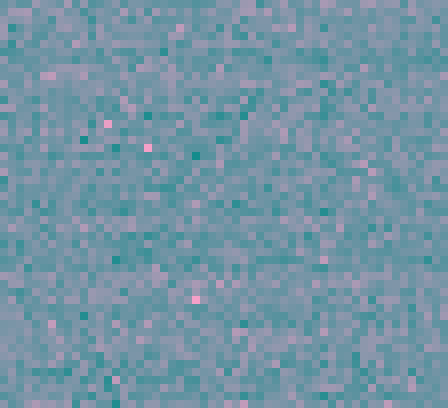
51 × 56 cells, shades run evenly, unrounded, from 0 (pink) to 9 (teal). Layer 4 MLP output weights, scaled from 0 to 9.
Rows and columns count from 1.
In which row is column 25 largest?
20
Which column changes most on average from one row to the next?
41
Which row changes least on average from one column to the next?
32
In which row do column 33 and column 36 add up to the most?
33
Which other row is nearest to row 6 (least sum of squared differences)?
28
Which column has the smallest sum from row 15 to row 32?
38
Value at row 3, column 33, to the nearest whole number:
5
